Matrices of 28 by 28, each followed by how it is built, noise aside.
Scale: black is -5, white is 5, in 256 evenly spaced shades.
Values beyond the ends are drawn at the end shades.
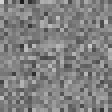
low rank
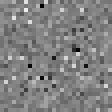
sparse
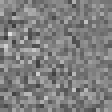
lower triangular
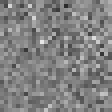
upper triangular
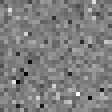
sparse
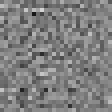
low rank
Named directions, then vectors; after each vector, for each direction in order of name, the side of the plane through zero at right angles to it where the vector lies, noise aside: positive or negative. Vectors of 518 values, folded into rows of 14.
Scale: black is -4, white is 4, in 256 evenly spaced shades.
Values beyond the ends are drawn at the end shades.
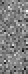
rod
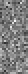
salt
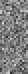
positive, negative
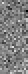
negative, positive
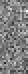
positive, negative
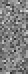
positive, negative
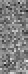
negative, positive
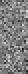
positive, negative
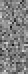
negative, negative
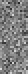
negative, positive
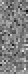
negative, negative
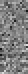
negative, negative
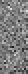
positive, negative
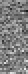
negative, positive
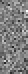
positive, negative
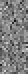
negative, negative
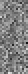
negative, negative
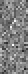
positive, positive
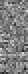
positive, positive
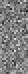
negative, positive
